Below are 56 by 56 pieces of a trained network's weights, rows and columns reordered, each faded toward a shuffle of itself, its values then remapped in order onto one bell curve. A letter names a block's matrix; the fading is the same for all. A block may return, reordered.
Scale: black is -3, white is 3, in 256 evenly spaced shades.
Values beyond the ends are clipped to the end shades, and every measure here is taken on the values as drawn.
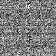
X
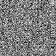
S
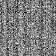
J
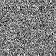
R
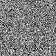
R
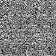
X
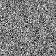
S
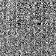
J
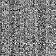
J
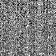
J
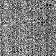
J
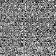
X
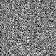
S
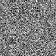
S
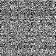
X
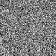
S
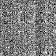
J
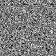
R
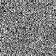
R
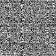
X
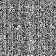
J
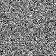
R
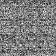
X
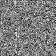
R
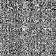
J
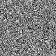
R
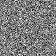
R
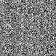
S
